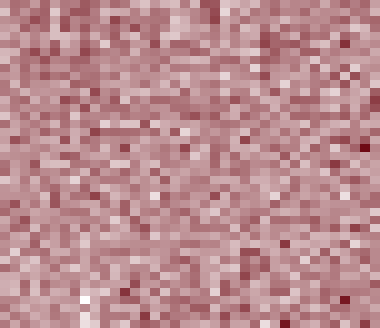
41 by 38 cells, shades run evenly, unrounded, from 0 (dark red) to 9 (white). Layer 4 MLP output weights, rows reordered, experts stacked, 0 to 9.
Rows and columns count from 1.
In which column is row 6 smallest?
35
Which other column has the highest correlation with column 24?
8
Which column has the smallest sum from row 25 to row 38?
25
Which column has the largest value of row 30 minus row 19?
37
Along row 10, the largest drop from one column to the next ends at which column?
36
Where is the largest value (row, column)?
38, 9
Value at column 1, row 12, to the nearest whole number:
4
